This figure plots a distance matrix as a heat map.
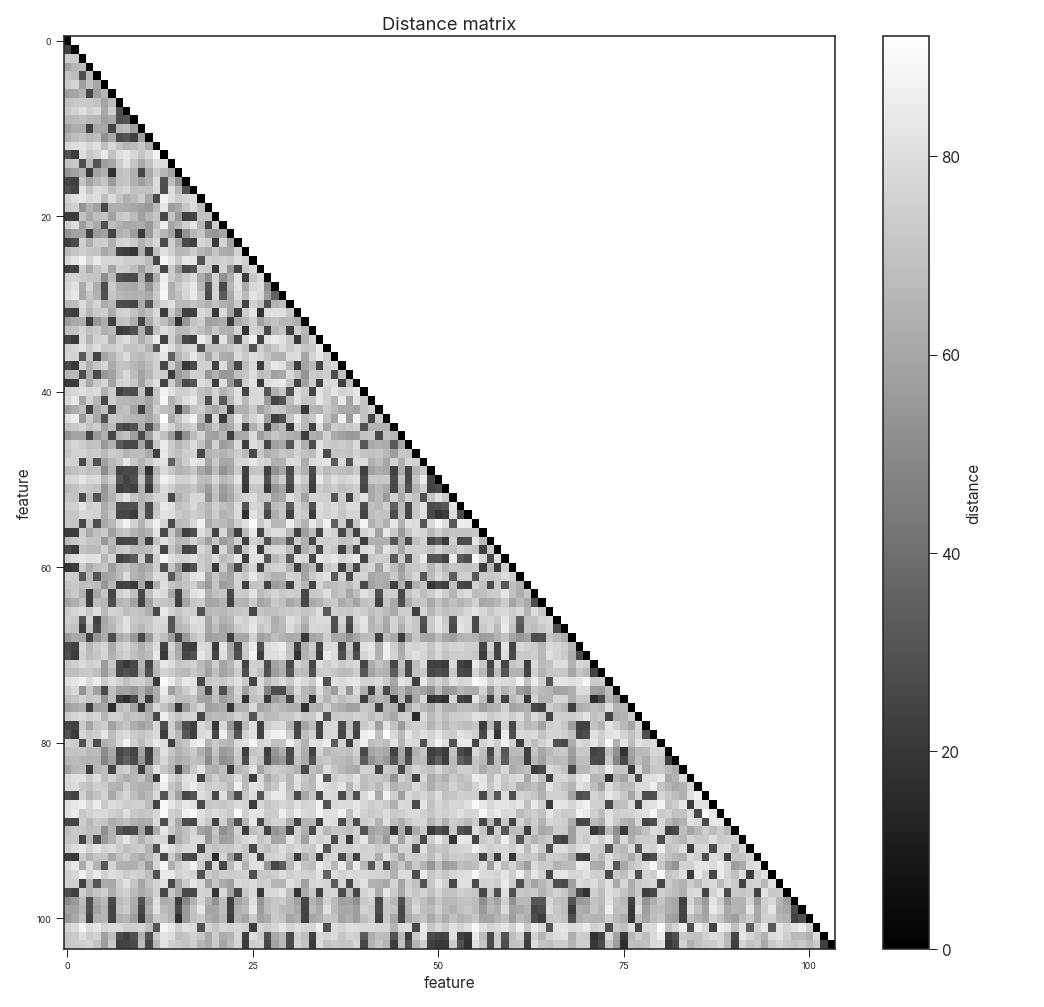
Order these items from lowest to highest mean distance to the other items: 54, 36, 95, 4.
54, 4, 36, 95
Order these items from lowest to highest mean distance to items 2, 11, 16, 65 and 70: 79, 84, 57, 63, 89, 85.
89, 79, 57, 84, 63, 85
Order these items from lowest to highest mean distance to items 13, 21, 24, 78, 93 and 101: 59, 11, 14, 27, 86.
86, 11, 27, 59, 14
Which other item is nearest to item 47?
77
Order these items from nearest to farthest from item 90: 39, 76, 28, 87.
28, 76, 87, 39
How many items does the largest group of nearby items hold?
27
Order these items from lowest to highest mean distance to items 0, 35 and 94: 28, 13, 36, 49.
28, 49, 13, 36
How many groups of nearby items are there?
7
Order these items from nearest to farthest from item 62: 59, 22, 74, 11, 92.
11, 59, 74, 22, 92
